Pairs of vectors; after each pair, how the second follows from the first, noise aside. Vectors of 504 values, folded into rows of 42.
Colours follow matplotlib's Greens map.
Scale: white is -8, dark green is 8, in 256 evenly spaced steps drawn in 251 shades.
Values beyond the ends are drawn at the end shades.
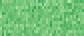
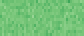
negated, shrunk.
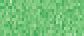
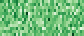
reversed, negated, scaled up.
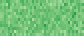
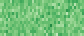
wrapped around.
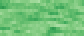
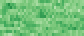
wrapped around.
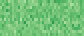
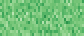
wrapped around.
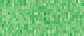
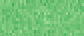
negated, shrunk.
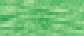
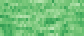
wrapped around.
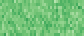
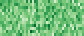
wrapped around, negated, scaled up.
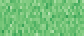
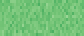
negated, shrunk.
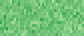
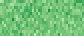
wrapped around, negated.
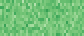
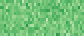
copied.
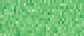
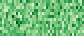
wrapped around, negated, scaled up.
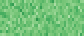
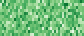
reversed, negated, scaled up.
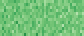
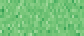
wrapped around, negated, partly zeroed.
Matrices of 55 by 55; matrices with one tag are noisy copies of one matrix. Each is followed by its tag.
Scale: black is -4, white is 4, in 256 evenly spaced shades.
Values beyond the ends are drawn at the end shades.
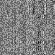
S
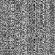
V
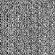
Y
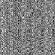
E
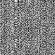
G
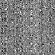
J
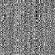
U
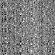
J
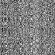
J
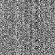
U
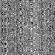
J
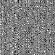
G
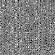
G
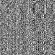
S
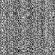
E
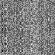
J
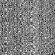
J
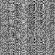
V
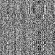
S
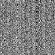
U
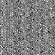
E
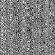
E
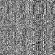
S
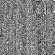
S
